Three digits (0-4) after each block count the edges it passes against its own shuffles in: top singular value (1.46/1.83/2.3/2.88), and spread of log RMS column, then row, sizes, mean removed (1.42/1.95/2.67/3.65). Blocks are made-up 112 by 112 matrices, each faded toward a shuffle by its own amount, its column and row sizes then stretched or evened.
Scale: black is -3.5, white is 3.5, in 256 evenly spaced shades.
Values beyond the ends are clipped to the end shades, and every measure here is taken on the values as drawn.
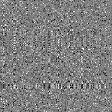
3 2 1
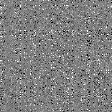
2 3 2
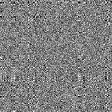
3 2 2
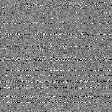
3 0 4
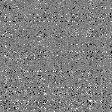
0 2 3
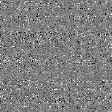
2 2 3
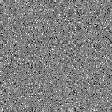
3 0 0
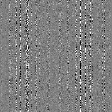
3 4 0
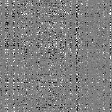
3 4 3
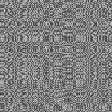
4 0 1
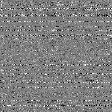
2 1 4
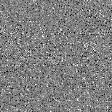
0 0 2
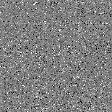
0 1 2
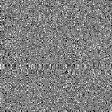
3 2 1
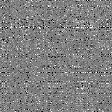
3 1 3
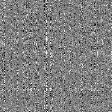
2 4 1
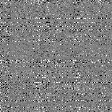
2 2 4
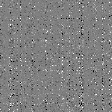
1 3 2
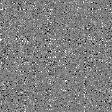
1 2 2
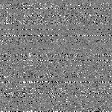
3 1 4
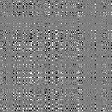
4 4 4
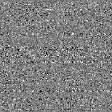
2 1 3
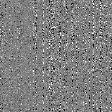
0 4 1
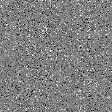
0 2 1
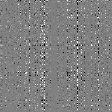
3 4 2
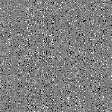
2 3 1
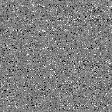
1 1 2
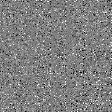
1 2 2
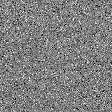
1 0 0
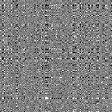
4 3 3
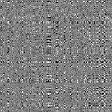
4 3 3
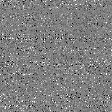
1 1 3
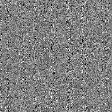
0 3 1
